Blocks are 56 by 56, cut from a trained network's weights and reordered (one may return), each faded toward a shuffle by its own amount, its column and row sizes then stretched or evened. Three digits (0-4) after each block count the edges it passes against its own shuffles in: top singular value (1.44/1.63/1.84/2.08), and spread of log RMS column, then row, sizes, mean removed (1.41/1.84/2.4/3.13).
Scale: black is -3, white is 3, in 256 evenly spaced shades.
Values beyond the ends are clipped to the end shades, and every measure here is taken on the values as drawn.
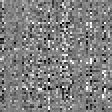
1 4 2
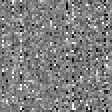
0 3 1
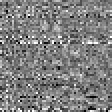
3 1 3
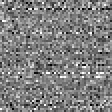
2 0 3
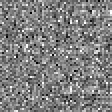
1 1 0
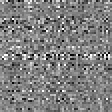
4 1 4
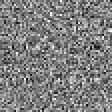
2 0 0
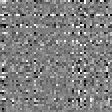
4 3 4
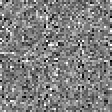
2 2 1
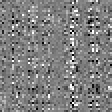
2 4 2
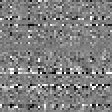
4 2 4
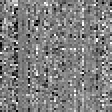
1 4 1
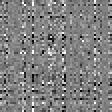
3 4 2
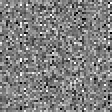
0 3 0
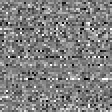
0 0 4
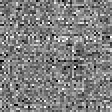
3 0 2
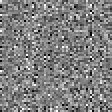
3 3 1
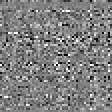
1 2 4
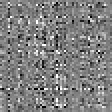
3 4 3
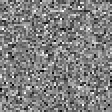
0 0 0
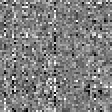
1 3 1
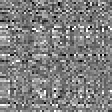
4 1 3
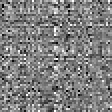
2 3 0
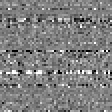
4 0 4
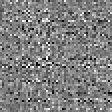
3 2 3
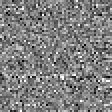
1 0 2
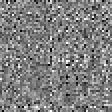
2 2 2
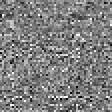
2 1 2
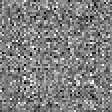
2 2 0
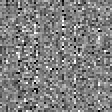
0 3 0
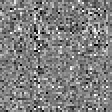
1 3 2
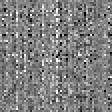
2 3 2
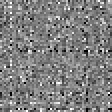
0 2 3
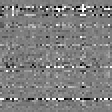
4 1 4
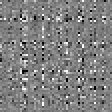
3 4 3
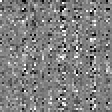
0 4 2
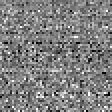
1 0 3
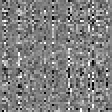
3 4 1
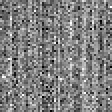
3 1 0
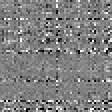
4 3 4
